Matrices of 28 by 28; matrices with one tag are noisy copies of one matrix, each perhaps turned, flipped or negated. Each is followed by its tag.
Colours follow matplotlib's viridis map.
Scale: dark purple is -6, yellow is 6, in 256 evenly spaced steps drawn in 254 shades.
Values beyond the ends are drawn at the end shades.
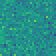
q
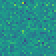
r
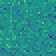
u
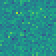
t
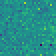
q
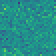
u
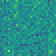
u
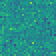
q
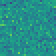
u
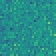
q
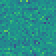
t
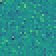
t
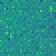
q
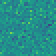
t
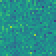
q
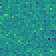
u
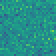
u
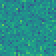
q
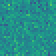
u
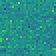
u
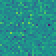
t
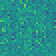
t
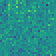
u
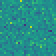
t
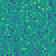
u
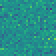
u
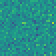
r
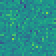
t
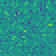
t
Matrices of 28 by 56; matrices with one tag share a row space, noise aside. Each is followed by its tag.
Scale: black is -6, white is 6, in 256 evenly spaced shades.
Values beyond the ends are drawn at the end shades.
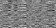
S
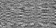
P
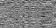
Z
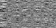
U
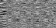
U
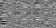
U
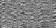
P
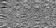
U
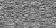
Z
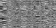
U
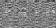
S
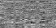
Z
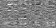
S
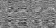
S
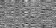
Z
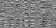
Z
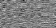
P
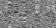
S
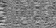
U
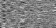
P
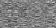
S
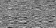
S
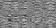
S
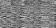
P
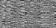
P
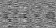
S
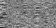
U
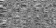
U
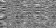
U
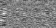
U
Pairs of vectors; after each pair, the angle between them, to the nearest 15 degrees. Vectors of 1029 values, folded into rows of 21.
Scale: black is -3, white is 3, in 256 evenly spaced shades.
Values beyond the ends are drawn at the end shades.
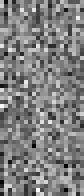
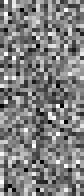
150 degrees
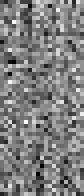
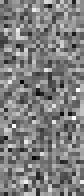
60 degrees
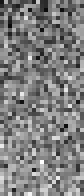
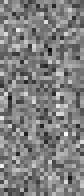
90 degrees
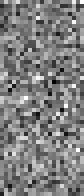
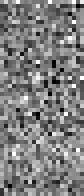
30 degrees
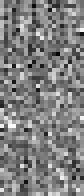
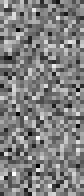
90 degrees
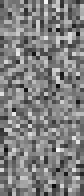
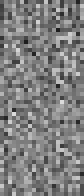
30 degrees
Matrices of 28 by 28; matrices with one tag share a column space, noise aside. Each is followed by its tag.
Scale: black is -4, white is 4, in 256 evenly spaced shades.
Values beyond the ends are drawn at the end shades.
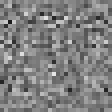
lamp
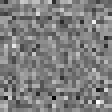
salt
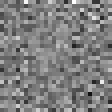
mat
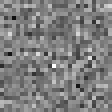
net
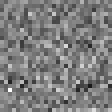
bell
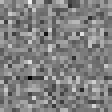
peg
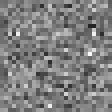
net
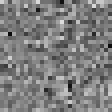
peg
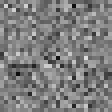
net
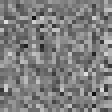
lamp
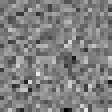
bell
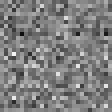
net
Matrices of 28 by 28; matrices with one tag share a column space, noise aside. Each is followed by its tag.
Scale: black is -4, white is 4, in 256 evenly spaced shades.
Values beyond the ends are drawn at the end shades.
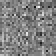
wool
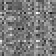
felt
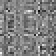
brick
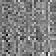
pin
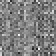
brick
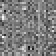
brick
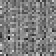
pin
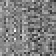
pin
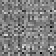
brick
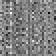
felt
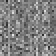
brick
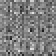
pin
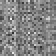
felt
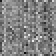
pin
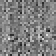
pin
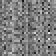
felt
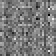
wool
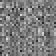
wool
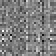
pin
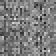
wool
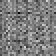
felt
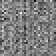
felt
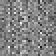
felt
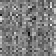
wool
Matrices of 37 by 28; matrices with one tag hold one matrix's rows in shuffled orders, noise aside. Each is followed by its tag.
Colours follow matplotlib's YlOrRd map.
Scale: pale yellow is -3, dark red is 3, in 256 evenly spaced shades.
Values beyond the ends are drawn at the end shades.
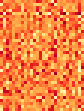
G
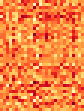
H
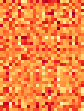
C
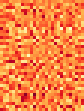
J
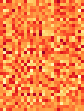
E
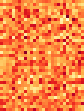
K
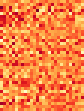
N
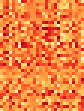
C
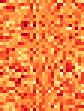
J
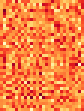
E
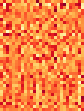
G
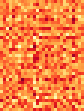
H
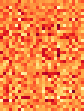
C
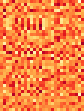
E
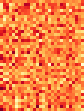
N
